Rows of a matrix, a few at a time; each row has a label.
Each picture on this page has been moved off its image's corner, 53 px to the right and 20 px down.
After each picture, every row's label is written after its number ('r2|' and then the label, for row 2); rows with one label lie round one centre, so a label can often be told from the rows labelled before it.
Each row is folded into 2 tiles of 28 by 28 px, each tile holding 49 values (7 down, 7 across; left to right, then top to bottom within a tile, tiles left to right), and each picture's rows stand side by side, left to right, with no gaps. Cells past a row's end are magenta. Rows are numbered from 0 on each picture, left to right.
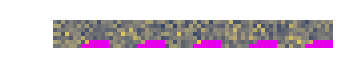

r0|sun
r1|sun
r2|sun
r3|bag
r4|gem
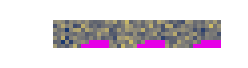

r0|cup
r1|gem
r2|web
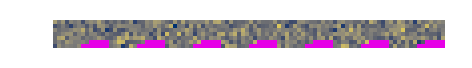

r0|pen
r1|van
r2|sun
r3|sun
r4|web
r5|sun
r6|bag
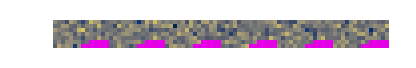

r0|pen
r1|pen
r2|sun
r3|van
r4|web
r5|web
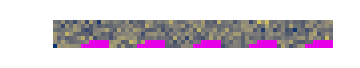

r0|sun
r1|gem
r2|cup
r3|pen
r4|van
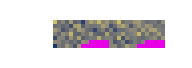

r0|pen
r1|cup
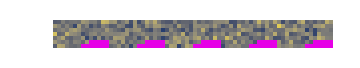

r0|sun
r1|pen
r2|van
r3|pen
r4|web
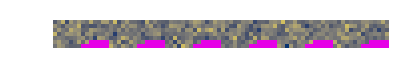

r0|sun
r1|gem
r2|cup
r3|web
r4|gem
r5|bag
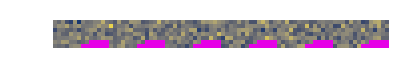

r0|van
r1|web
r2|pen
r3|pen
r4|bag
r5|pen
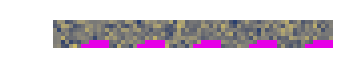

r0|cup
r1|pen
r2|gem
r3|web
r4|bag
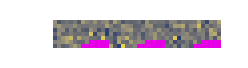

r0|van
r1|gem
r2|cup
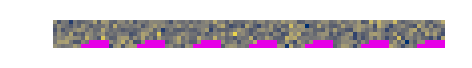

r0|van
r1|van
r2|van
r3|sun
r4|gem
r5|pen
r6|cup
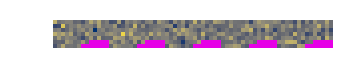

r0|pen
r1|sun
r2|sun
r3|pen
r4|van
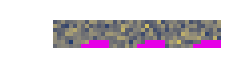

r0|sun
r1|bag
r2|van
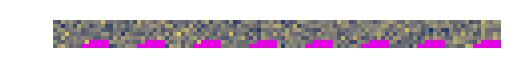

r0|sun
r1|van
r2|sun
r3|web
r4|web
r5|cup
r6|pen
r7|van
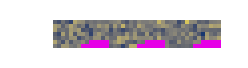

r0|web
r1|van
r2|web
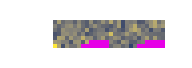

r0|gem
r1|pen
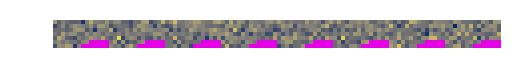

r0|pen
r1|cup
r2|cup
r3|bag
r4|van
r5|cup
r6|web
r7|sun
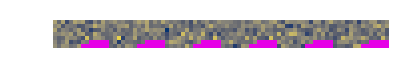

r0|web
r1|cup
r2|van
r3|van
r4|sun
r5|van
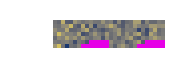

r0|bag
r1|web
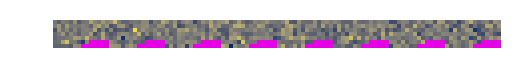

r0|van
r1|cup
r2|pen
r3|gem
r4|bag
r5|van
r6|sun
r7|web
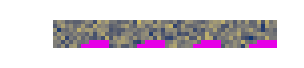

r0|cup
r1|van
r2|web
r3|pen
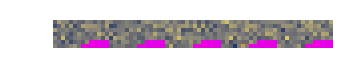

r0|cup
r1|pen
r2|bag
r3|cup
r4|cup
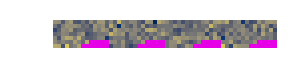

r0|gem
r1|sun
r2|van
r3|gem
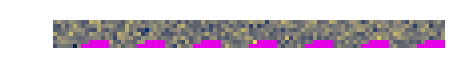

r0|pen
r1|web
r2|gem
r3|sun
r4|cup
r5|pen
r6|bag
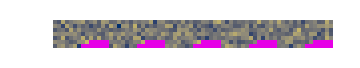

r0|sun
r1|sun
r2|sun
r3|sun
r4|van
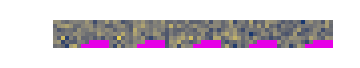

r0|cup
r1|cup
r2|van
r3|bag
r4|van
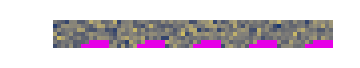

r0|pen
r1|gem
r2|pen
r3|sun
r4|pen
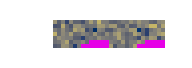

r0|pen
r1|web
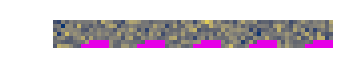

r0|sun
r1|web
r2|pen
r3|web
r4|web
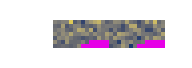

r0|pen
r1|pen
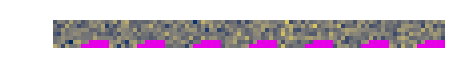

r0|gem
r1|gem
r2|pen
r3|van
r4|bag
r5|sun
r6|gem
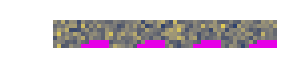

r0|bag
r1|sun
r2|bag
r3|web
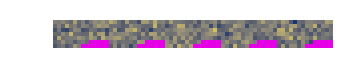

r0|van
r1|pen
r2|gem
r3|gem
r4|bag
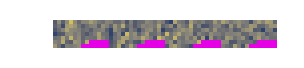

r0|gem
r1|van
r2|sun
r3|pen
